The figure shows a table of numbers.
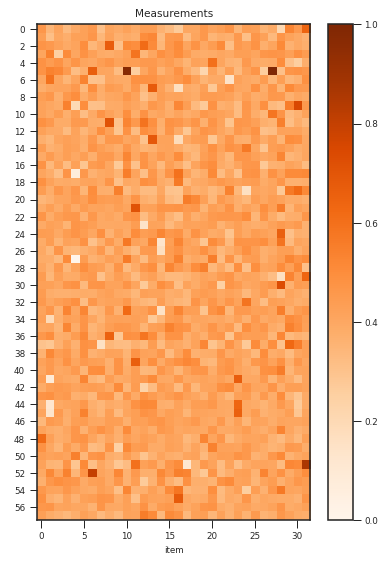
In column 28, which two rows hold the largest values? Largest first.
30, 24
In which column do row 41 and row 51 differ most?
31
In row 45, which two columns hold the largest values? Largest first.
23, 5
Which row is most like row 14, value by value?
32
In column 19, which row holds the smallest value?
5
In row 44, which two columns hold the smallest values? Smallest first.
1, 30
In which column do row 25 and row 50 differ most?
14
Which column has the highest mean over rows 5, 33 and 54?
10
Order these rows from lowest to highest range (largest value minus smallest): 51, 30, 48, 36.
48, 36, 30, 51
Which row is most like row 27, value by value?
17
